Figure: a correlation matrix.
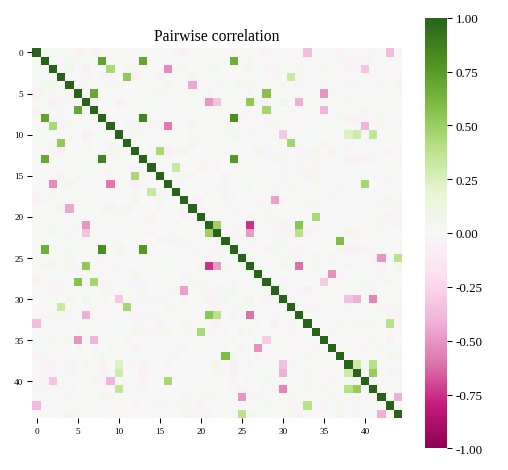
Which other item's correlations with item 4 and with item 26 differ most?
21
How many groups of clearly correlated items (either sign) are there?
15
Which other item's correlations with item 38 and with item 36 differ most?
27
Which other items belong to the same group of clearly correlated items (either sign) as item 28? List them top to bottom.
5, 7, 35
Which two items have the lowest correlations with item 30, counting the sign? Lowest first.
41, 39
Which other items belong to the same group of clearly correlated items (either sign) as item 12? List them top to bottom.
15
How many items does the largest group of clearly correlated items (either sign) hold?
5
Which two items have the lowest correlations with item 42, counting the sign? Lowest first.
25, 44
